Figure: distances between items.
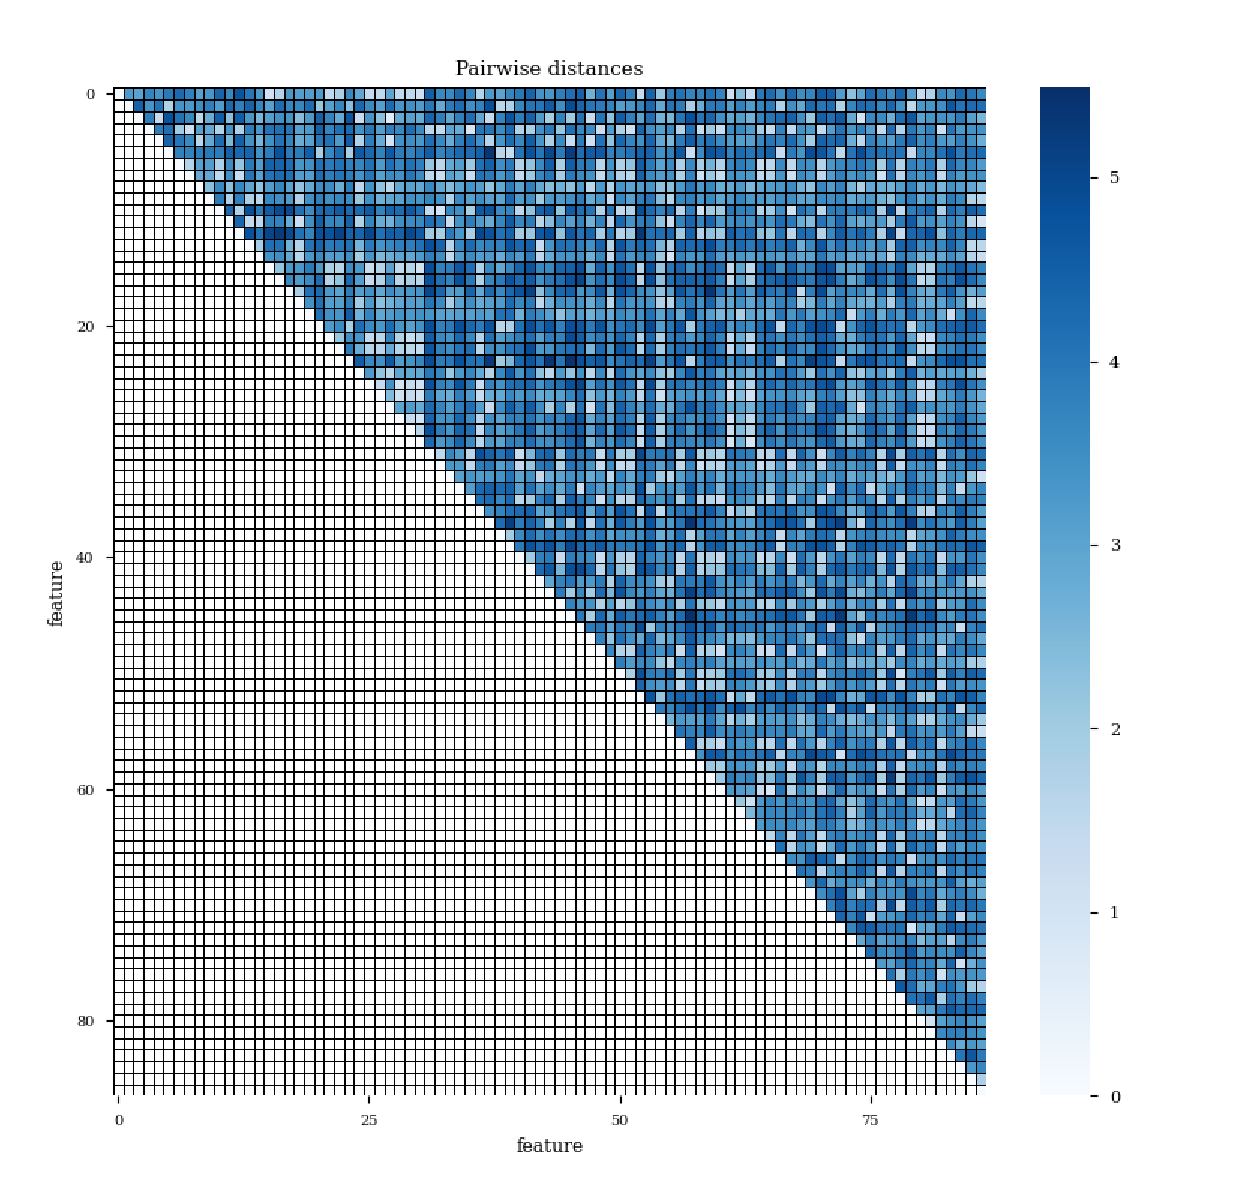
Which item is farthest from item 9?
39
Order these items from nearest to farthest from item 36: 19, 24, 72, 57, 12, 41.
24, 19, 72, 57, 41, 12
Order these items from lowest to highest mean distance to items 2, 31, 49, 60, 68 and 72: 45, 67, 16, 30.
67, 30, 45, 16
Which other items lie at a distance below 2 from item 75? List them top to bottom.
34, 46, 53, 71, 84
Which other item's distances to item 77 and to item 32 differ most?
10
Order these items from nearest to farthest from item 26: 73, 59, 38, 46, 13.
73, 38, 13, 59, 46
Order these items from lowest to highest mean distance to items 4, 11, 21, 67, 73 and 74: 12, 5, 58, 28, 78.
28, 58, 78, 12, 5
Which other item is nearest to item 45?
4
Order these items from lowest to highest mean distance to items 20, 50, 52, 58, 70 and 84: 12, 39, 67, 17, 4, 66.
67, 12, 66, 39, 4, 17
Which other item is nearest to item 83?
19
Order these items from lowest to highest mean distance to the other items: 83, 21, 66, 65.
65, 21, 66, 83
